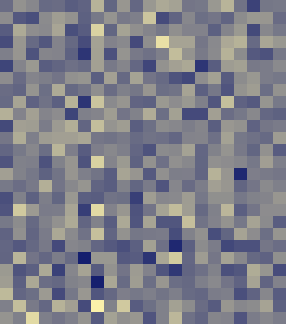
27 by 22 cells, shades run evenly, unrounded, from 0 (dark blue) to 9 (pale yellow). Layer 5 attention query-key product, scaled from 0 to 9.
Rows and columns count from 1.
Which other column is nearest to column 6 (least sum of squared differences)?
21
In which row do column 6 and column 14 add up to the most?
18
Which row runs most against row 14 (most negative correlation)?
24
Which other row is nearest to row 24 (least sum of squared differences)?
7
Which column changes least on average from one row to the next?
16
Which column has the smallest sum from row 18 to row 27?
19
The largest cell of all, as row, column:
26, 8
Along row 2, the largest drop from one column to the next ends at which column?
13
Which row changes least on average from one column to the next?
12
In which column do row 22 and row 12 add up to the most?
2
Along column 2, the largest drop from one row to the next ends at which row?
23
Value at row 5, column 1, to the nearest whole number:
4
